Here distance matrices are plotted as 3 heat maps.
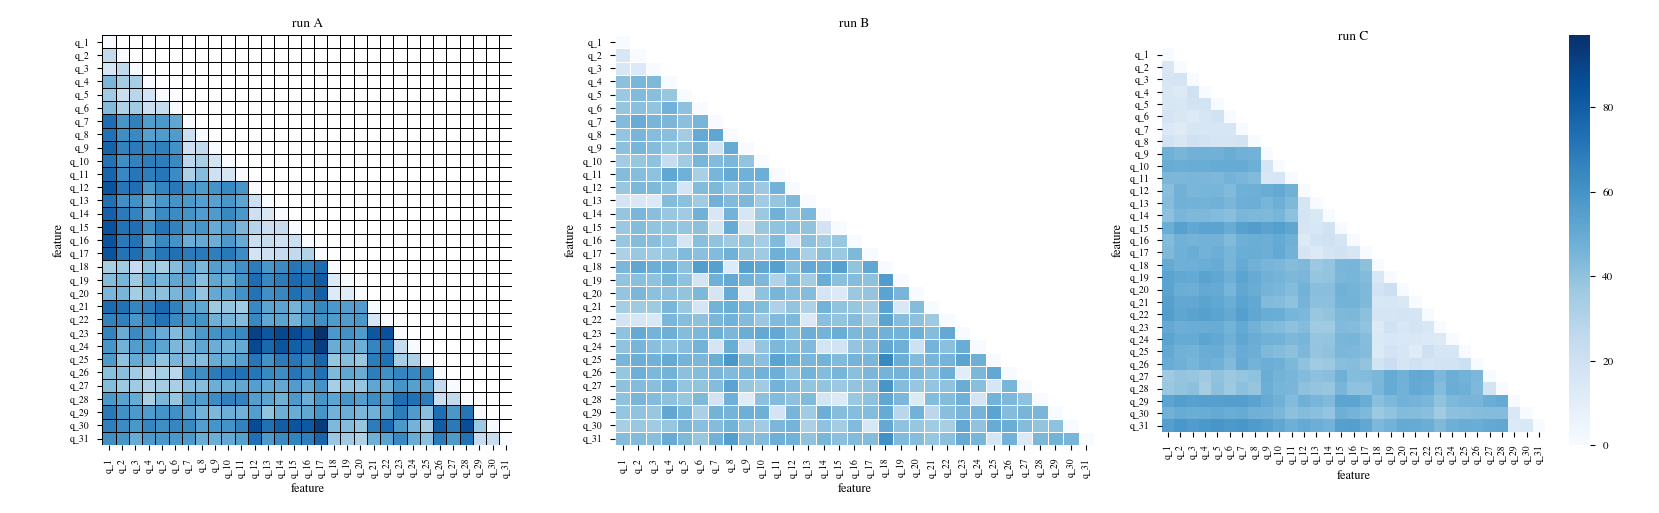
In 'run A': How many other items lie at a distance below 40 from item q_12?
5
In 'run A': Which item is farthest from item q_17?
q_23
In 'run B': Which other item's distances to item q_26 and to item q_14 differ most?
q_23
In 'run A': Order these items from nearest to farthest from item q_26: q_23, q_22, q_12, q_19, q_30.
q_19, q_22, q_23, q_12, q_30
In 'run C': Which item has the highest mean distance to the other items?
q_31
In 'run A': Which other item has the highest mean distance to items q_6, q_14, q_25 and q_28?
q_30
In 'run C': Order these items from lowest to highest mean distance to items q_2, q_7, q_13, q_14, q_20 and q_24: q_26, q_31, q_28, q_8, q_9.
q_26, q_8, q_28, q_9, q_31
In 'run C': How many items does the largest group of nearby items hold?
9
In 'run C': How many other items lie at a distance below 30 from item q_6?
7
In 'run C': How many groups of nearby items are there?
6
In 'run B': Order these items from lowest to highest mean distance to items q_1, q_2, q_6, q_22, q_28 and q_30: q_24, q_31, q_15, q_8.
q_15, q_24, q_31, q_8
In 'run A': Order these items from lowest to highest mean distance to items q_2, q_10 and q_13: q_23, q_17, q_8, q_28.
q_8, q_17, q_28, q_23
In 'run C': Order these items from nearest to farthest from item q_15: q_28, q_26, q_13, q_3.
q_13, q_26, q_28, q_3
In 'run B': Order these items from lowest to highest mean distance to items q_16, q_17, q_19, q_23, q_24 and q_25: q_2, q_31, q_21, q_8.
q_21, q_31, q_2, q_8
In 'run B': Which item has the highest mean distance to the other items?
q_18
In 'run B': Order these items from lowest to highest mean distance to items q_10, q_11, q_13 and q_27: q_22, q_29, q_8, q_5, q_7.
q_22, q_29, q_5, q_7, q_8
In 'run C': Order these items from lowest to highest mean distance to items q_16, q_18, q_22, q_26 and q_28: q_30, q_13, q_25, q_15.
q_25, q_13, q_15, q_30
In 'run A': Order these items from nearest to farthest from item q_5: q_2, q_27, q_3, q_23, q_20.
q_2, q_3, q_27, q_20, q_23
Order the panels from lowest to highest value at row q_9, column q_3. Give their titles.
run B, run C, run A
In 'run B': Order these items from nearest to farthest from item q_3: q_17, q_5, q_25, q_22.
q_22, q_17, q_5, q_25
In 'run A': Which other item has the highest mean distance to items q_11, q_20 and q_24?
q_17
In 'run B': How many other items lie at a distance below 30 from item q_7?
6
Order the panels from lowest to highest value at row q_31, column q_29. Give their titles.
run C, run A, run B
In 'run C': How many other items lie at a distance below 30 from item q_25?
8
